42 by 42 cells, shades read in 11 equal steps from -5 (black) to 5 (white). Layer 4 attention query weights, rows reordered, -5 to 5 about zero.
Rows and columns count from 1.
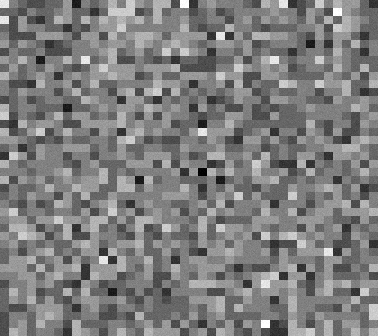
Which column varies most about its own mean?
23
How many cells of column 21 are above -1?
27
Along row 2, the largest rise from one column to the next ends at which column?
38
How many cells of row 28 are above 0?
21
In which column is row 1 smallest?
9
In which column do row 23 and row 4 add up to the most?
14
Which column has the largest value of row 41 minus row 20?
37
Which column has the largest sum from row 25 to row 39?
33
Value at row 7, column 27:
-1
